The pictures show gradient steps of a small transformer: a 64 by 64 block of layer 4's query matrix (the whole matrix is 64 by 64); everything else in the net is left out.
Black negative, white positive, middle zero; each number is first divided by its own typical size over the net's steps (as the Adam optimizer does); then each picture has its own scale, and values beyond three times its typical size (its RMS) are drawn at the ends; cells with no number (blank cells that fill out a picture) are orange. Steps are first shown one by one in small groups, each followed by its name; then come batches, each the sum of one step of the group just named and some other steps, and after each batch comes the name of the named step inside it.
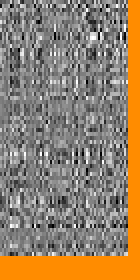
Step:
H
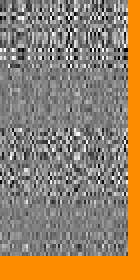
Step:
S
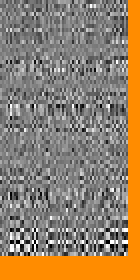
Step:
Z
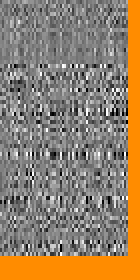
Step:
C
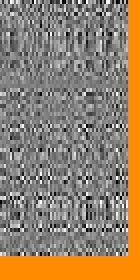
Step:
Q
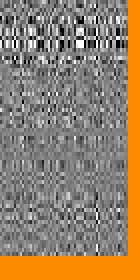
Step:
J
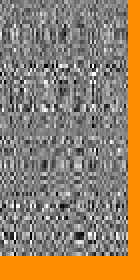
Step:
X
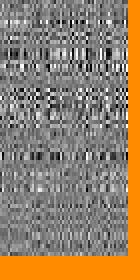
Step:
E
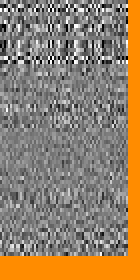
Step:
Z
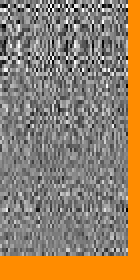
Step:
X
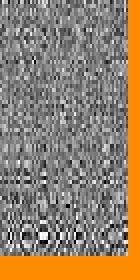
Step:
Z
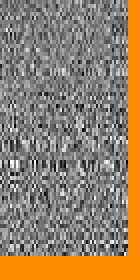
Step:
Z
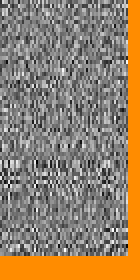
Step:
Z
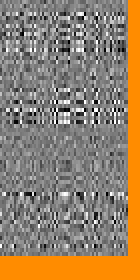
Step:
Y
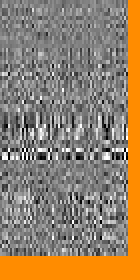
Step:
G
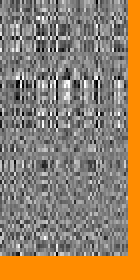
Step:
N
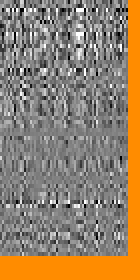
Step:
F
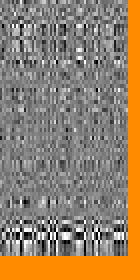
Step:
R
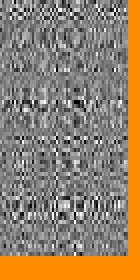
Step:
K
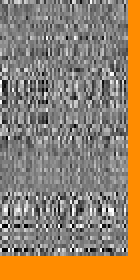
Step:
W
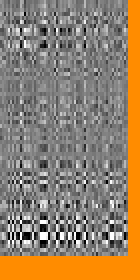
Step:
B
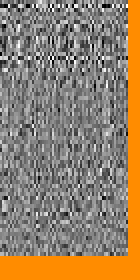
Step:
N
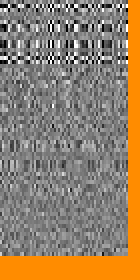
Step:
N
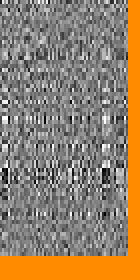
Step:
N
